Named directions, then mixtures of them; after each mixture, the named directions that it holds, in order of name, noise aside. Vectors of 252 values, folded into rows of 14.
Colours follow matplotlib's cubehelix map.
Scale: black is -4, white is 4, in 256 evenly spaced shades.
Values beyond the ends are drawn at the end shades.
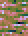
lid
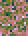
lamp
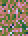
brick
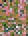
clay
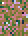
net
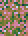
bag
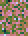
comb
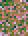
clay, comb, lamp.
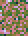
comb.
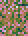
bag.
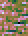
lid.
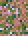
bag, brick, comb.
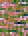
lid.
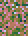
bag.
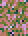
brick, net.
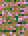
comb, lid.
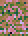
brick, comb, lid.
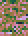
clay, lamp, lid.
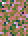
clay, net.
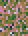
bag, brick.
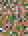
bag, brick.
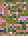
brick, comb, lid.
